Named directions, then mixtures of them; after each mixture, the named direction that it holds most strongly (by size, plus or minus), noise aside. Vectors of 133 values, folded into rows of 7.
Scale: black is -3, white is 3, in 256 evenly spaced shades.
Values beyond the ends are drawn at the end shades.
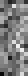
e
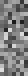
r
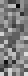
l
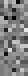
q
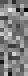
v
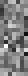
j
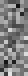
l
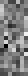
j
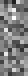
q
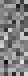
r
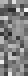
v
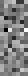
q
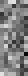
e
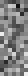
l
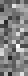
e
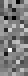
q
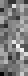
e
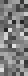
r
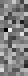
r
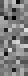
q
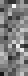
e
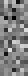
q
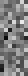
r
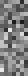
r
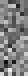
l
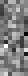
j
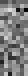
v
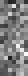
e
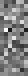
q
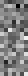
l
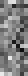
e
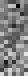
l
